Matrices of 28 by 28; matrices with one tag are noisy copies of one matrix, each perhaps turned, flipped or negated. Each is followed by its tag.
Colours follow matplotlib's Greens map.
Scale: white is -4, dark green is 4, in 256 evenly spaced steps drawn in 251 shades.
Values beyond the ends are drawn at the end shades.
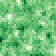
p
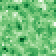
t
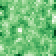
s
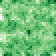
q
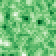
t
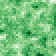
p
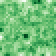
s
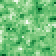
p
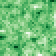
p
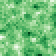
p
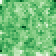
q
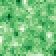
p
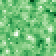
t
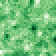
p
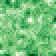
s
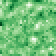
t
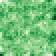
q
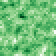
t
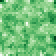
q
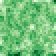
q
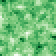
p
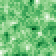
p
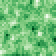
p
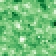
t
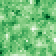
p
